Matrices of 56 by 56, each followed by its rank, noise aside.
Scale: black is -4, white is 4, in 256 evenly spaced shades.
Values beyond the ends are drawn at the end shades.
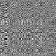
five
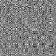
seven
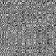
six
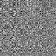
six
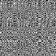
five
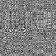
five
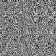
eight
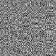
seven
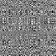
five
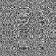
six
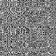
six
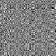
six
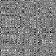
five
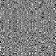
six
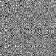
eight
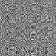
five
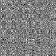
eight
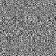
seven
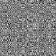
five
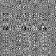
six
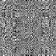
five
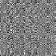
six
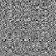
six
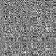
eight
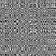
five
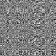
seven
